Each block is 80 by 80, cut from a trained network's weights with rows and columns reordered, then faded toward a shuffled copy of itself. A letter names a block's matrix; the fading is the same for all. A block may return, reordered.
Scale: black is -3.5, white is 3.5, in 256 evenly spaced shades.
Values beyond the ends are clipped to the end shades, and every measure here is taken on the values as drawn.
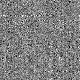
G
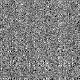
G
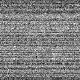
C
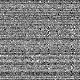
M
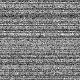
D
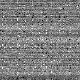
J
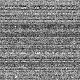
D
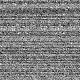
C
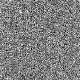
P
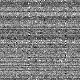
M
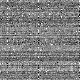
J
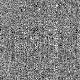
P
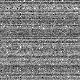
M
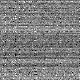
J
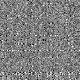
G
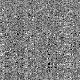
G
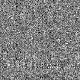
P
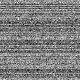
C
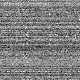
M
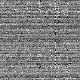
J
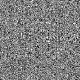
P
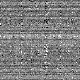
J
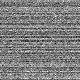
D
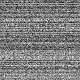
D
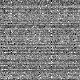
J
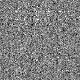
P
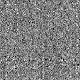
P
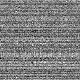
D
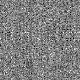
G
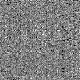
G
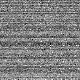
M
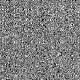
G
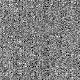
G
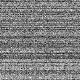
C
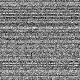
D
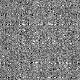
G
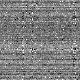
J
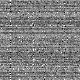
J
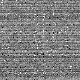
J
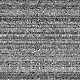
M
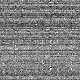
M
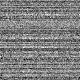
D
